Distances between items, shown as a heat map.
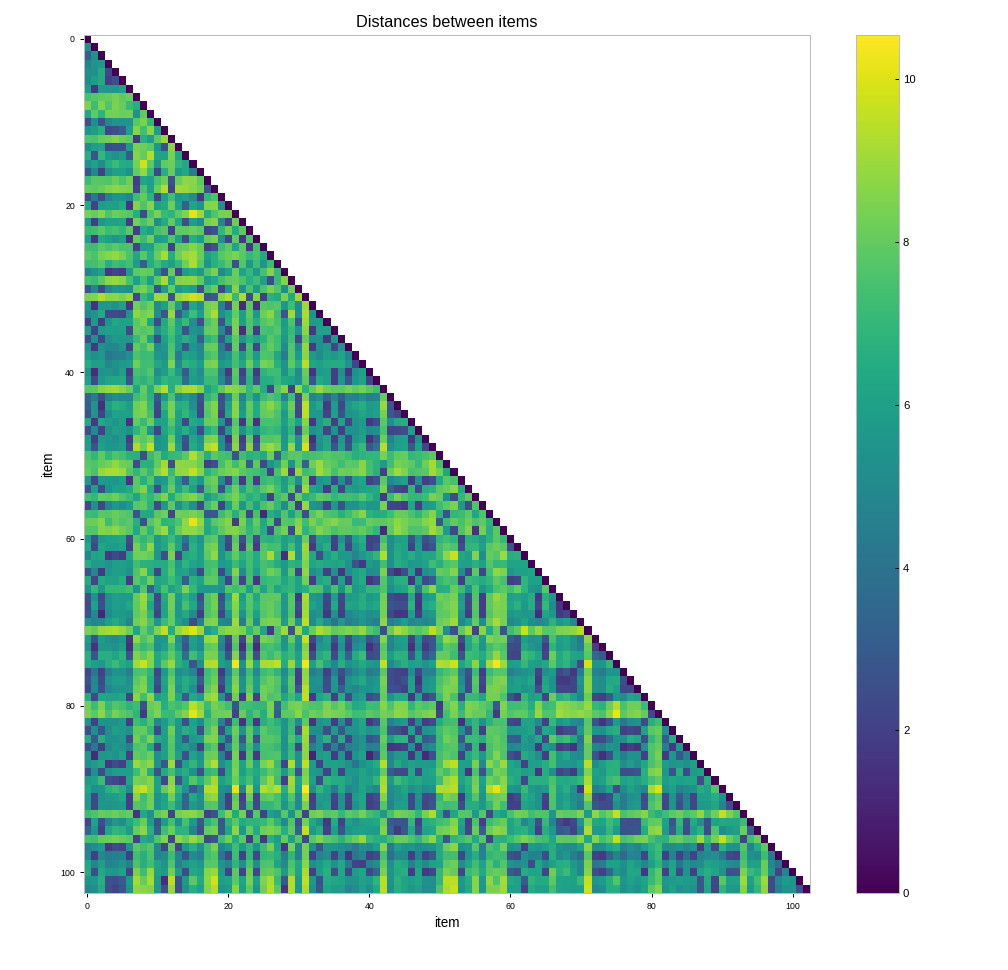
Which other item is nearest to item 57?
25
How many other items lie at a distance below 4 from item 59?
6
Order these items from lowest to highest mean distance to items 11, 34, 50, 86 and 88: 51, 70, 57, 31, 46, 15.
46, 70, 15, 57, 51, 31
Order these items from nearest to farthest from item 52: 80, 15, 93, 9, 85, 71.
71, 93, 9, 85, 80, 15
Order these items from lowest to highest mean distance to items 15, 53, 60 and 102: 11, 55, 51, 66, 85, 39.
85, 11, 39, 66, 55, 51
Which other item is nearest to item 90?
70
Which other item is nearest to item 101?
11
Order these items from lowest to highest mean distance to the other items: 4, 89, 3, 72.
72, 3, 4, 89
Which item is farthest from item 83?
31
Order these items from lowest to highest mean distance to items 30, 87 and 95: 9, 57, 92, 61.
92, 61, 9, 57
